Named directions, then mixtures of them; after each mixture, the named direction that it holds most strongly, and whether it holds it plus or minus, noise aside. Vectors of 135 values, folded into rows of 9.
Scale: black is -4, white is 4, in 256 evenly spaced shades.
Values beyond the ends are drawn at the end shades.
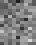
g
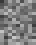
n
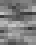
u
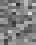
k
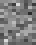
k, minus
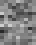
u, plus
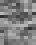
u, plus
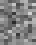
k, plus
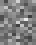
g, minus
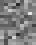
k, plus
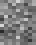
g, minus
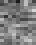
g, plus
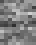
u, minus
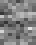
u, minus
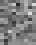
k, plus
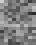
n, minus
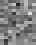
k, plus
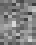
g, plus
